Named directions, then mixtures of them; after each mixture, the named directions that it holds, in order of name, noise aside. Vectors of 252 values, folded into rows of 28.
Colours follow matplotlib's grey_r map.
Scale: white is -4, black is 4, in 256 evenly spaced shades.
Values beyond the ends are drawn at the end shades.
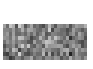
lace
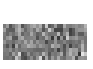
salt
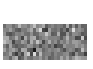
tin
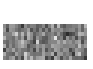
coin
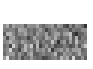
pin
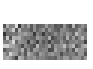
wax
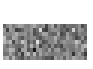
coin, pin, tin.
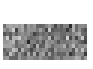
lace, tin, wax.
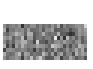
coin, salt.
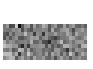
lace, wax.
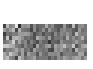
wax.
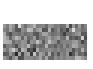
lace, tin.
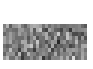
pin, salt, tin.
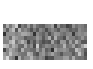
coin, pin, wax.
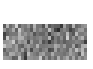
salt, wax.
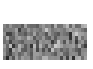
pin.
